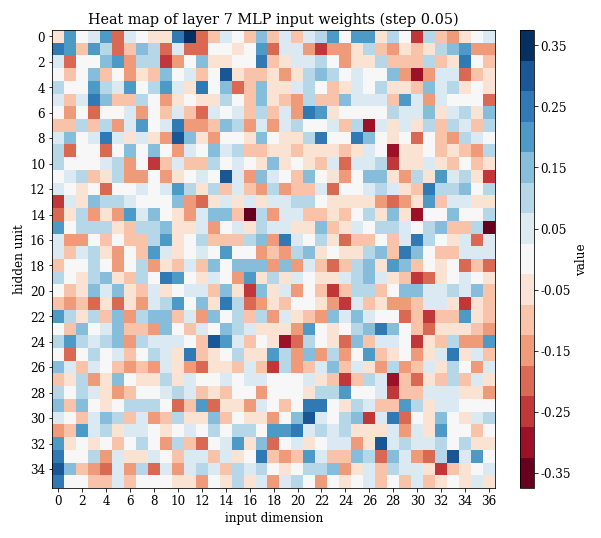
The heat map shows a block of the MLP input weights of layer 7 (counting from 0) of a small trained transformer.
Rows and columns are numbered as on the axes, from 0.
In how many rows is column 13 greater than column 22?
15
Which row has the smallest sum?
21
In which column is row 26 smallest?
18
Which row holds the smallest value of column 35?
16
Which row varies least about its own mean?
35
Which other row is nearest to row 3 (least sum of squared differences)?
23
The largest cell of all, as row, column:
0, 11
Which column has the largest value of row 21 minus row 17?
10
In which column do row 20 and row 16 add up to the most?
30
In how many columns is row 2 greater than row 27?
18
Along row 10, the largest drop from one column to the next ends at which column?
28
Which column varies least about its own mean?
2
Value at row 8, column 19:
-0.05
